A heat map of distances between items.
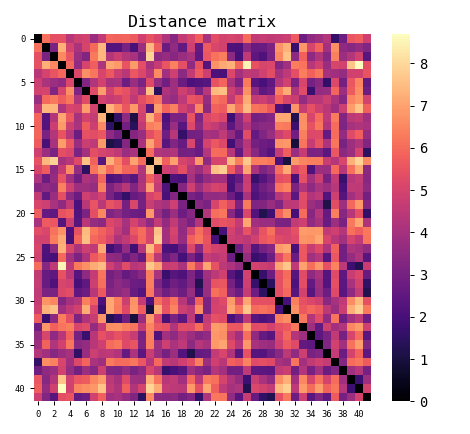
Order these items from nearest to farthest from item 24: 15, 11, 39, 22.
11, 39, 22, 15
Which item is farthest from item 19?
40
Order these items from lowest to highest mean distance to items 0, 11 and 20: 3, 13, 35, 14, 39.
13, 35, 39, 3, 14
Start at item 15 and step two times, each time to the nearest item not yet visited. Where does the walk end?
34
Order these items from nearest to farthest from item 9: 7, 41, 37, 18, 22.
18, 41, 7, 22, 37
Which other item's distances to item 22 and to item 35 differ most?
23
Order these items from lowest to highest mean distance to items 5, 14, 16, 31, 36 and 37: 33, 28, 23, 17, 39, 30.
30, 28, 17, 23, 33, 39
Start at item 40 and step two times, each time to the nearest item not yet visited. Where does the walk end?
39
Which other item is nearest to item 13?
41
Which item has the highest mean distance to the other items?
14
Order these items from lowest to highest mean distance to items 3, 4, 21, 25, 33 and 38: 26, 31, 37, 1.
37, 31, 1, 26
